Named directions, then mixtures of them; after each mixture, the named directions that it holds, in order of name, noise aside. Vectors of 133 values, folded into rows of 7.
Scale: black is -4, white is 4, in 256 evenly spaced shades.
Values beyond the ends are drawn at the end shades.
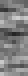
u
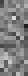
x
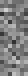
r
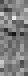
r, u, x.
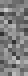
r.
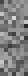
r, x.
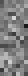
x.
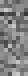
r.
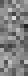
x.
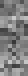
r, u, x.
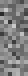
r.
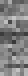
r, u.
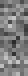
r, u, x.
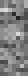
r, u, x.
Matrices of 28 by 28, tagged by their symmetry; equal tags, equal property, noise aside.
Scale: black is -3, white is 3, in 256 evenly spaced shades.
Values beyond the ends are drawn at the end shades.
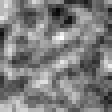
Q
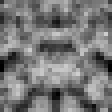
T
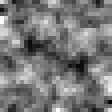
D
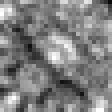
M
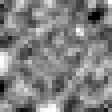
M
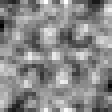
D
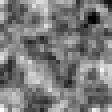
M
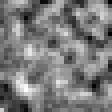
M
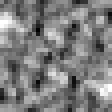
D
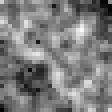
M
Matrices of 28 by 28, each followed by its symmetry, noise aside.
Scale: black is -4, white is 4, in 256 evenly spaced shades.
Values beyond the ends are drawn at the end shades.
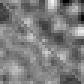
symmetric across the other diagonal.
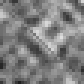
symmetric across the other diagonal.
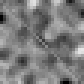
symmetric across the other diagonal.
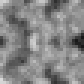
mirrored top to bottom.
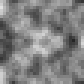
mirrored top to bottom.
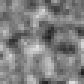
antisymmetric.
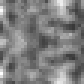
mirrored top to bottom.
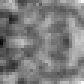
mirrored top to bottom.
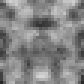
mirrored left to right.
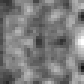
mirrored top to bottom.
